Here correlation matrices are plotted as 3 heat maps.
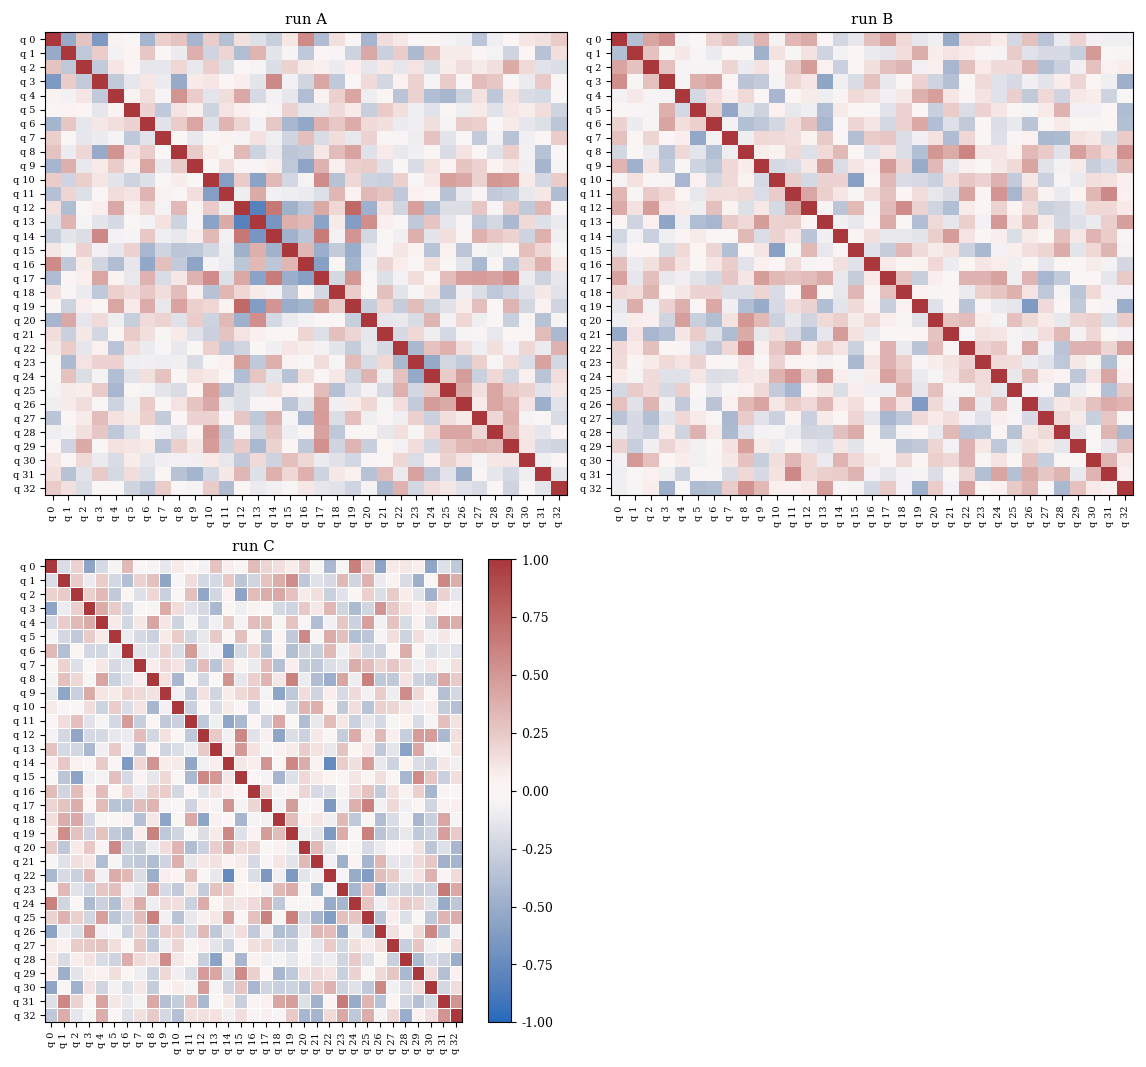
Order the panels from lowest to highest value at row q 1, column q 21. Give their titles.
run A, run C, run B
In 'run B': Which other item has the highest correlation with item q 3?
q 0
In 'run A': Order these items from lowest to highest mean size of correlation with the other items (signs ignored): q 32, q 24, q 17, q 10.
q 32, q 24, q 10, q 17
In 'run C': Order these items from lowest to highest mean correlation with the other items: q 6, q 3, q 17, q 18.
q 6, q 18, q 3, q 17
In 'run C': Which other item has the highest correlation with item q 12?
q 15
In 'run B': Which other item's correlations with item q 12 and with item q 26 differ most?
q 19
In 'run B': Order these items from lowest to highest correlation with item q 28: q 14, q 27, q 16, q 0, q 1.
q 1, q 0, q 16, q 27, q 14
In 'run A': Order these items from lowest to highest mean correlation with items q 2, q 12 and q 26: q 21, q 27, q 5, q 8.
q 5, q 21, q 27, q 8
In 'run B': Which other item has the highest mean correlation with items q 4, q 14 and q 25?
q 20
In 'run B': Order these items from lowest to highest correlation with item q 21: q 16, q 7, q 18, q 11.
q 7, q 11, q 16, q 18
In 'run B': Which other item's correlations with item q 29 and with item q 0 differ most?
q 8
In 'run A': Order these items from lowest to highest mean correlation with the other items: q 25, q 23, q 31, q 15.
q 15, q 31, q 23, q 25
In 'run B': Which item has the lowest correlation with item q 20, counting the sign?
q 6
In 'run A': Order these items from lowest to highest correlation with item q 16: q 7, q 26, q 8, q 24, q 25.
q 8, q 26, q 25, q 24, q 7
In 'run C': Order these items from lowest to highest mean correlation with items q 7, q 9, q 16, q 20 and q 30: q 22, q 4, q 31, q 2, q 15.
q 31, q 2, q 22, q 4, q 15
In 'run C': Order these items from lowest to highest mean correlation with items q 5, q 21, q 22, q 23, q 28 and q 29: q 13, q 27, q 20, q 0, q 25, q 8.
q 25, q 8, q 0, q 27, q 13, q 20
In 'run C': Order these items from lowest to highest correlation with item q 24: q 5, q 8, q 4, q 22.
q 22, q 5, q 4, q 8
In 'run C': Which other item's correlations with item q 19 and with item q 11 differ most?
q 14
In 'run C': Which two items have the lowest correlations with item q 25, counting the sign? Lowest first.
q 22, q 21
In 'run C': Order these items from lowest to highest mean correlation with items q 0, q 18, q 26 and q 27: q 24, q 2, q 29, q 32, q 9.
q 9, q 32, q 29, q 24, q 2
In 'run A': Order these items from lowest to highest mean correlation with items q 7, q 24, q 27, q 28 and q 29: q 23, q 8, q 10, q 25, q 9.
q 23, q 8, q 9, q 25, q 10
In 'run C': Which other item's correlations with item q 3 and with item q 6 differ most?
q 0
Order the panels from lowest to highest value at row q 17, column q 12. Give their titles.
run C, run B, run A
